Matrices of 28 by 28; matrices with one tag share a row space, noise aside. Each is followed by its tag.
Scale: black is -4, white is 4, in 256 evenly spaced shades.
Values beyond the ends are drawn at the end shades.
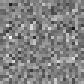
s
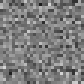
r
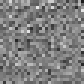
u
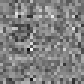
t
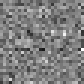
u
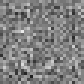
t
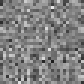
u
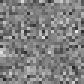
r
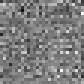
r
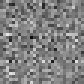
s
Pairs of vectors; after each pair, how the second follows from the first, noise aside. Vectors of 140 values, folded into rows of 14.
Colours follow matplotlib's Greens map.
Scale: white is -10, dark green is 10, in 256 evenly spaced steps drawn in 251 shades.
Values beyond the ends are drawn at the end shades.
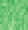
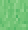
reversed, shrunk.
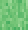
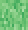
wrapped around, negated.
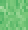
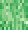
reversed, scaled up.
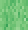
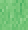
reversed, shrunk.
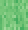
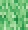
scaled up.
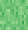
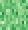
scaled up.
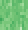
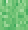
reversed.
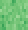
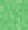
wrapped around, negated, shrunk.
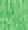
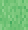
wrapped around, negated, shrunk.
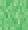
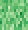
reversed, scaled up.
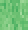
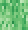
scaled up.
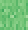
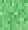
reversed.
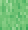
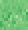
wrapped around, partly zeroed.
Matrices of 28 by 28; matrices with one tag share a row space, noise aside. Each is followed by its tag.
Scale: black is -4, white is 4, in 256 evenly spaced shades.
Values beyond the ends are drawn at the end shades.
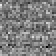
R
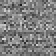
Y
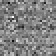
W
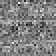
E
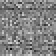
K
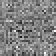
K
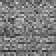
W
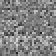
W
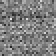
Y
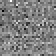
E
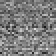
W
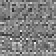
Y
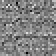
K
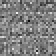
Y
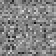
W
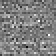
E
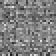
W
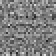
W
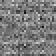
E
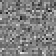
R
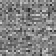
R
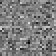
R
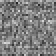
E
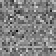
W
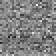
R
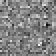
R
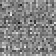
Y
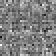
R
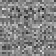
E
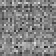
K
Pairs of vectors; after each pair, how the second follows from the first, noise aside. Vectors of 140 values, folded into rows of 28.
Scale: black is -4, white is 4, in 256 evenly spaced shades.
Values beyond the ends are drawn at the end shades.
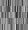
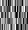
scaled up.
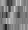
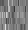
negated, partly zeroed.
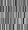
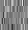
reversed, partly zeroed.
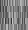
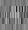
reversed, partly zeroed.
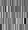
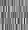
sign-scrambled.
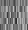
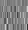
partly zeroed.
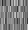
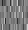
partly zeroed.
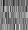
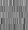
reversed, shrunk.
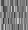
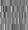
partly zeroed.
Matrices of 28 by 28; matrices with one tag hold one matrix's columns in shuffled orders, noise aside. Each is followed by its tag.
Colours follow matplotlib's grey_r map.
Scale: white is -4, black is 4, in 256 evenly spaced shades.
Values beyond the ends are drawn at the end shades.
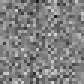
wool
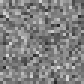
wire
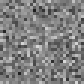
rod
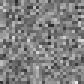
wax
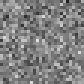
wax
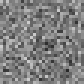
rod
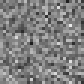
wool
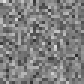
wire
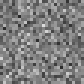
wool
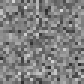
wool
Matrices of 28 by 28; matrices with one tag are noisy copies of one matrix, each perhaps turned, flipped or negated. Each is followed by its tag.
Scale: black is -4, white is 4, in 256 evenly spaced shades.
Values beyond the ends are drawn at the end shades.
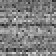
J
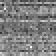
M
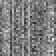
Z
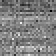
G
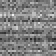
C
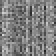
Z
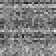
J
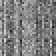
M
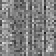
Z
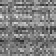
C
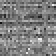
C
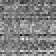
M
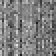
M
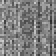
M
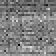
G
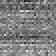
G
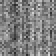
C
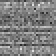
Z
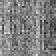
G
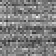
C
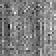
G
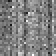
J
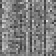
Z
